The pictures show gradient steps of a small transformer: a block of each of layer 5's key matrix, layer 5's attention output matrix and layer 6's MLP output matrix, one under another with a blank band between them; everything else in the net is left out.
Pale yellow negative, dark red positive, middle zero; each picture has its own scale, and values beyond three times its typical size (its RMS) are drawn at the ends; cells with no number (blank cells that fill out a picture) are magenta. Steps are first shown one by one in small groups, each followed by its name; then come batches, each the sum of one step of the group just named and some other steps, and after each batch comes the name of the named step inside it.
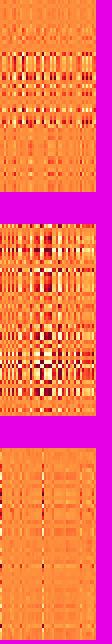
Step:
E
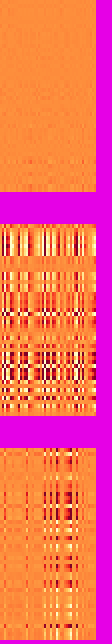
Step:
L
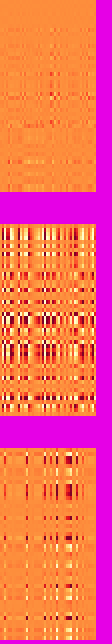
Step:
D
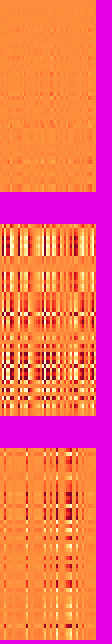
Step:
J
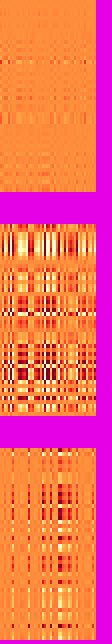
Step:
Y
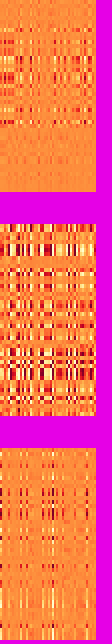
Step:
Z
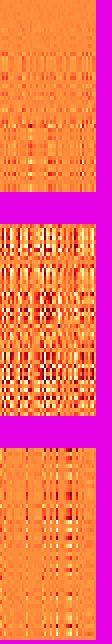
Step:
J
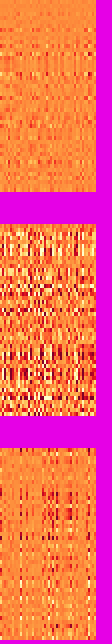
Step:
L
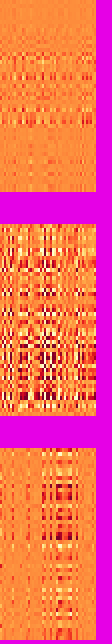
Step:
E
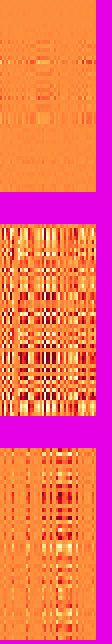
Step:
Y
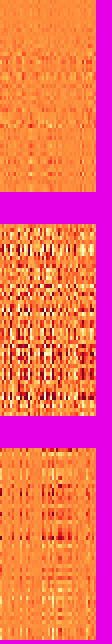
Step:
Z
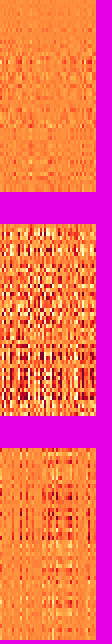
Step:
Z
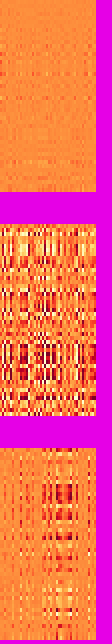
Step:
Y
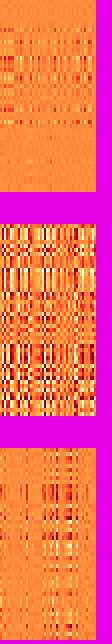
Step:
J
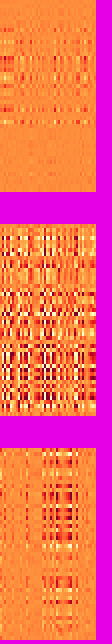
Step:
L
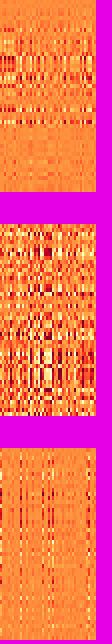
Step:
E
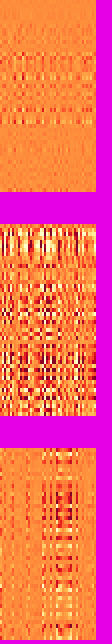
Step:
L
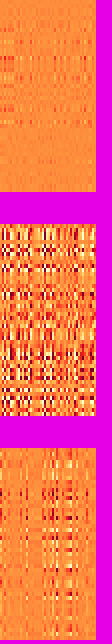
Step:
Z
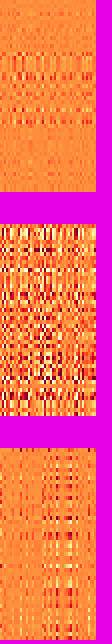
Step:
E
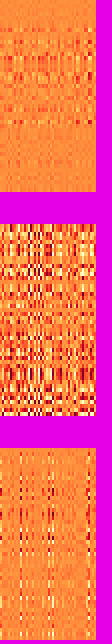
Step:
Z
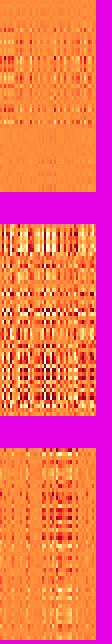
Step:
Y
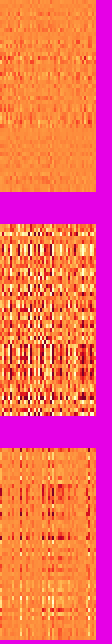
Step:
Z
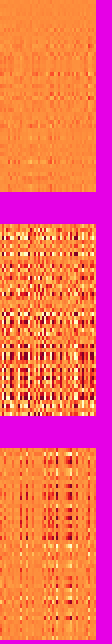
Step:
D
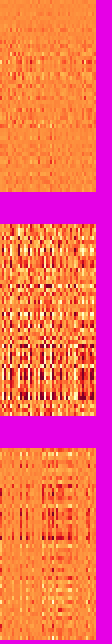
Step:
Z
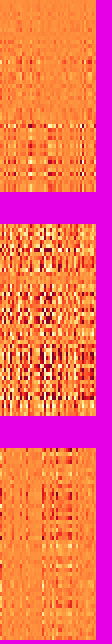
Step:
Z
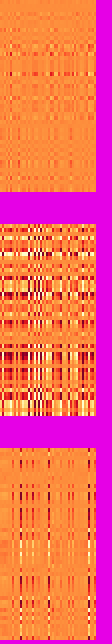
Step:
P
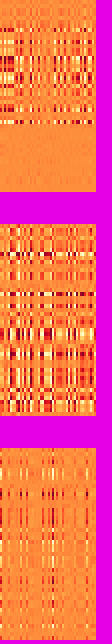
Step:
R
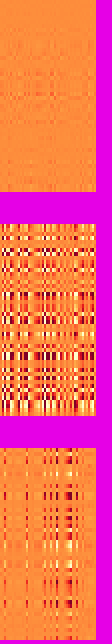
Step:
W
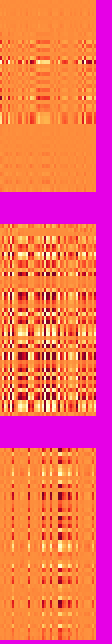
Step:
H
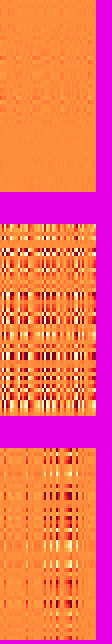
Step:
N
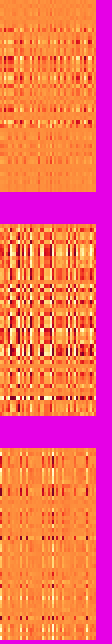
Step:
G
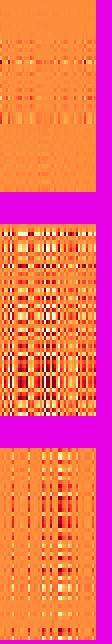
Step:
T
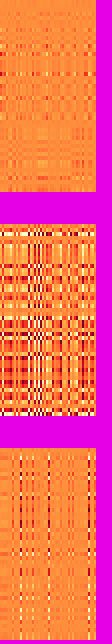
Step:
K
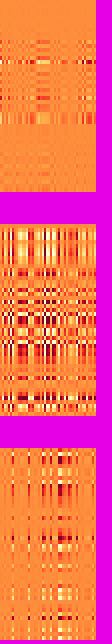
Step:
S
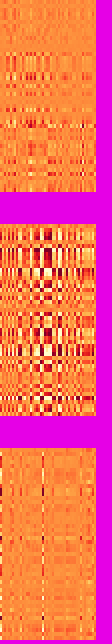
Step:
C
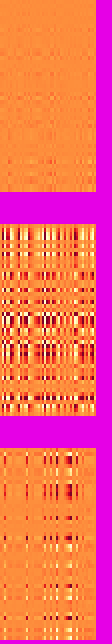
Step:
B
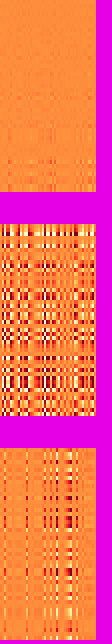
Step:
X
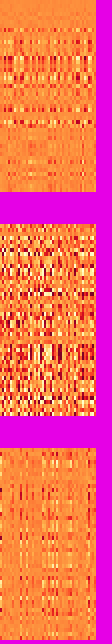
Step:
P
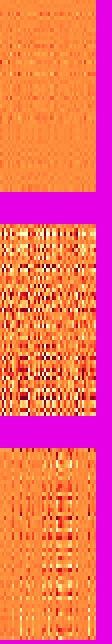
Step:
T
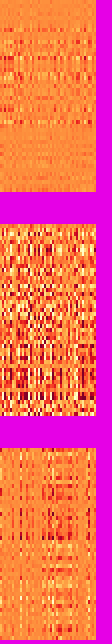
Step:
K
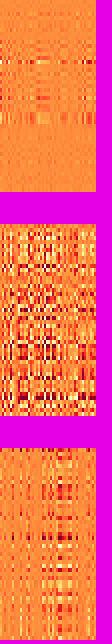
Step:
S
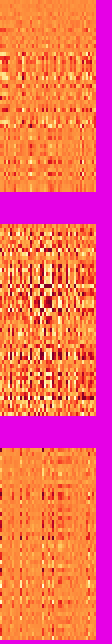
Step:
H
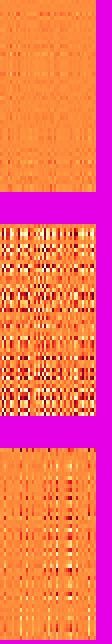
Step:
X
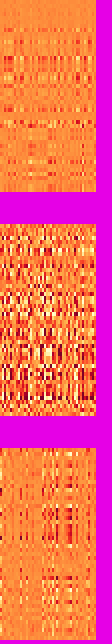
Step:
C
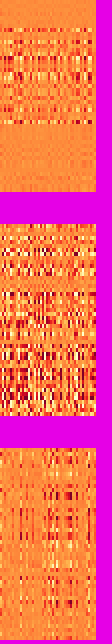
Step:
N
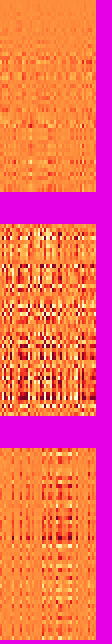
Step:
S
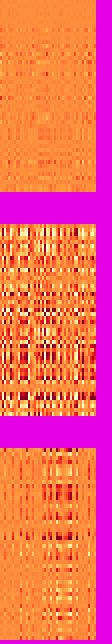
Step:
S
